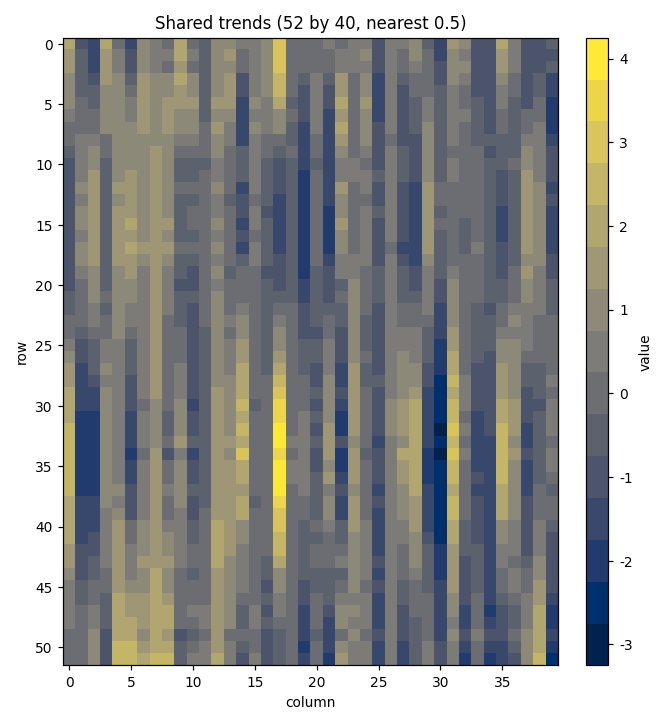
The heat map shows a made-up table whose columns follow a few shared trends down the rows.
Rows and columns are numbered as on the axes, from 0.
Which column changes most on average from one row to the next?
22
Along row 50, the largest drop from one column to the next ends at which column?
39
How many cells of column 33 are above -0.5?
19
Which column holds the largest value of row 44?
7
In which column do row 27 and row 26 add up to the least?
30
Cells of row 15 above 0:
15
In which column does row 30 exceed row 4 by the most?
14
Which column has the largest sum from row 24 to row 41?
17
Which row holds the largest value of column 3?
0
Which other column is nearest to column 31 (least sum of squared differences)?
23
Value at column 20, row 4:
0.5
